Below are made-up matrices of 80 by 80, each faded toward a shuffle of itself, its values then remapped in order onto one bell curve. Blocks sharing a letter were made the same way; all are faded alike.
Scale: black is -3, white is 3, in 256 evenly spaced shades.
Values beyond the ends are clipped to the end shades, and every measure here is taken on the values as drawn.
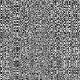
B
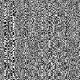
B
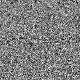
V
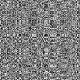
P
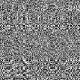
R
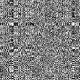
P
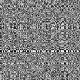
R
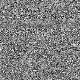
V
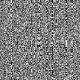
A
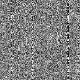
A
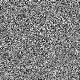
V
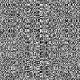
P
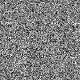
V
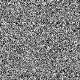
V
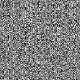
B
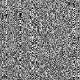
A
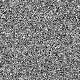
V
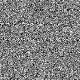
V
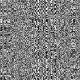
B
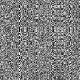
B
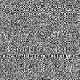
R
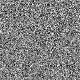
V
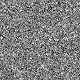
V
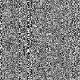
A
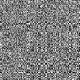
P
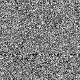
V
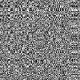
P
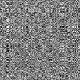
P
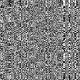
B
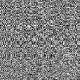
P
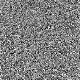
V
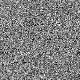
V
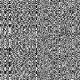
B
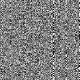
A
